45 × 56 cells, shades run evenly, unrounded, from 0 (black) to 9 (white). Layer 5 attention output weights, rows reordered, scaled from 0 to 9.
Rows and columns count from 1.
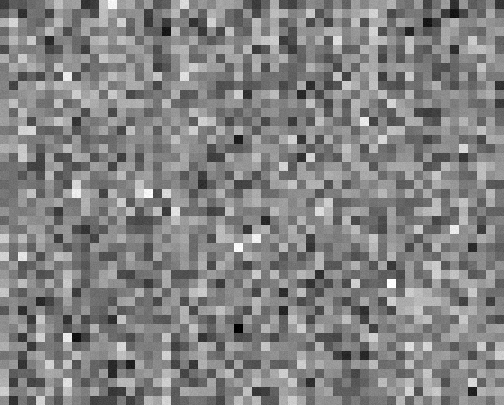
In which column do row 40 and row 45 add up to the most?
19
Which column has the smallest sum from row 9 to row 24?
5
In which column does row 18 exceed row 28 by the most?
35
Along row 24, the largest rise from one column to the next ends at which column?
20
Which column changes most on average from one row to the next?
3
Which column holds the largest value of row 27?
29
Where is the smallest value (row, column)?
37, 27
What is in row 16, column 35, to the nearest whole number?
6
